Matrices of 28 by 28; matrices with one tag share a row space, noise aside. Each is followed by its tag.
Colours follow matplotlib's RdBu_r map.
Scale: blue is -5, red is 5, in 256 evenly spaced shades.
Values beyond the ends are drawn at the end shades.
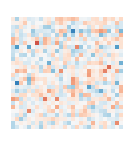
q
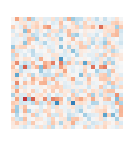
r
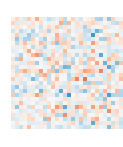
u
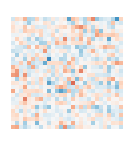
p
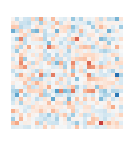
q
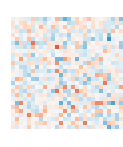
u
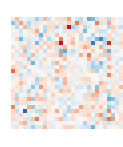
u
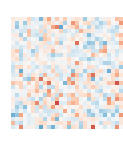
q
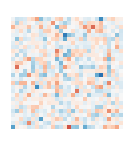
u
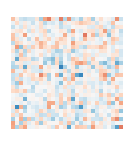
r
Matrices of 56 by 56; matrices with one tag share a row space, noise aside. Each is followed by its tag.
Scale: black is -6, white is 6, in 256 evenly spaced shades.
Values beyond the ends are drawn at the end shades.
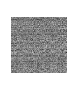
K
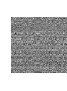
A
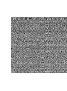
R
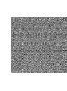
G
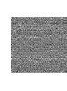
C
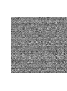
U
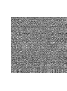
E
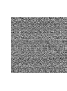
G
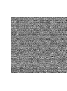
K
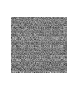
C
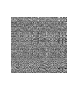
K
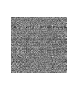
E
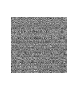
C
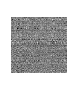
E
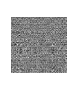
E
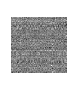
E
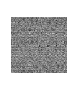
U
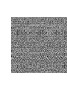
R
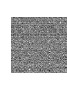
G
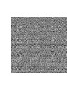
E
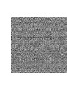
C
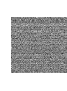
C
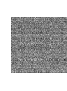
C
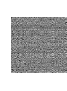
E
